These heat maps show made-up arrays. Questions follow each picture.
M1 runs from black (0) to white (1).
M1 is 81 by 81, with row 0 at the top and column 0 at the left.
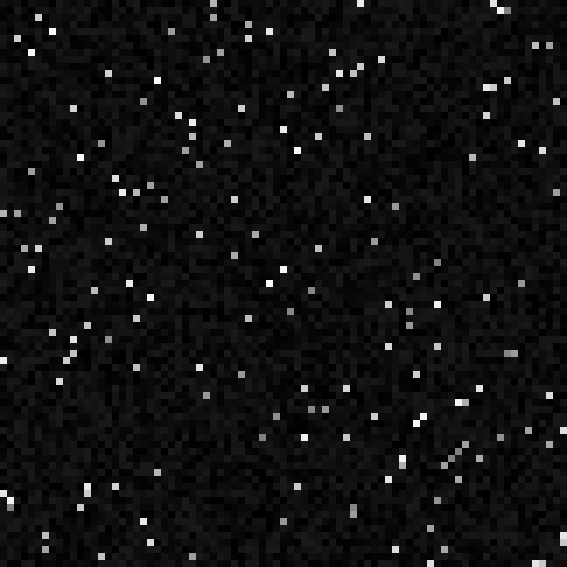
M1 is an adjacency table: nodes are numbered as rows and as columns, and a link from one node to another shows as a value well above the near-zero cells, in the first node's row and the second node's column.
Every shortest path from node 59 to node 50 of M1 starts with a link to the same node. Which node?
node 53
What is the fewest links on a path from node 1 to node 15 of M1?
4
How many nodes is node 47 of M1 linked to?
1
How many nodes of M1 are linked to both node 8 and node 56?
1
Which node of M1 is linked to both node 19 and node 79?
node 27
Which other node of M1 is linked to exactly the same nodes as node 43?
node 49
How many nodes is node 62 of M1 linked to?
4
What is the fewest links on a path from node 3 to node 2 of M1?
3
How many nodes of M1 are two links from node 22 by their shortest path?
1
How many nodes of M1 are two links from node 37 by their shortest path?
3
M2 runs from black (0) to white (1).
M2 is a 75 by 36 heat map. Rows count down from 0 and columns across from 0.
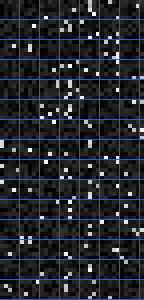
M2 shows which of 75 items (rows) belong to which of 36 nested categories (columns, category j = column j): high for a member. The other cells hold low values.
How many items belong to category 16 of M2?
9
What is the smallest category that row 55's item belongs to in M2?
25
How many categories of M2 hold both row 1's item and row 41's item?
1
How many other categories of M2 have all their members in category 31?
1
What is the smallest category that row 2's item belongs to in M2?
18
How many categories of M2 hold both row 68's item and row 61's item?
0
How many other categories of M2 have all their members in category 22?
5
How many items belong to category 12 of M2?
2
